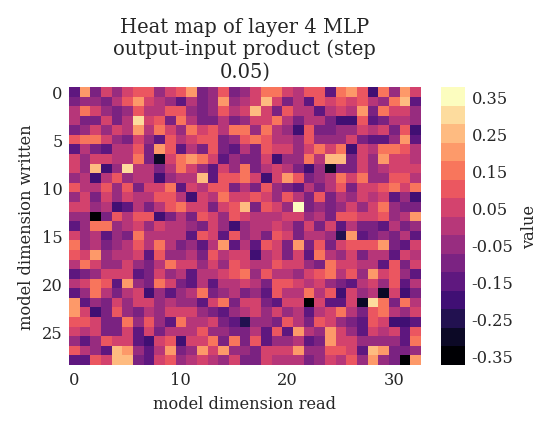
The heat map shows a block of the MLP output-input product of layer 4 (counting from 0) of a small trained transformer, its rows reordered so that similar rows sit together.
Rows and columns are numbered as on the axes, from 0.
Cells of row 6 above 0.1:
5
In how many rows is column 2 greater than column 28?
13
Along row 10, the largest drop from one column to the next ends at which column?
10
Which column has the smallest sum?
22
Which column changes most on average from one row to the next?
29
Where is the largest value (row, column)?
12, 21
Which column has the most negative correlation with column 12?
8
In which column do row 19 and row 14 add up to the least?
0
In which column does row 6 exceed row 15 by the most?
25
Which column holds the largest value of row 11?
14
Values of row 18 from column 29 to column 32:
-0.15 0.1 -0.1 0.05
